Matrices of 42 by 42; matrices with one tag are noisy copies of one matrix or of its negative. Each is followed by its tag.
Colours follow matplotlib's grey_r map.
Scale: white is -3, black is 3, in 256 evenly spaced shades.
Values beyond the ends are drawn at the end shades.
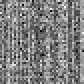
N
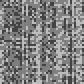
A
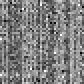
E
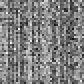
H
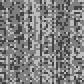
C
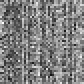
A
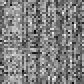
A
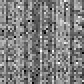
C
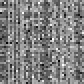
H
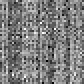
E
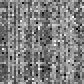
H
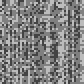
N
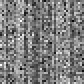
C
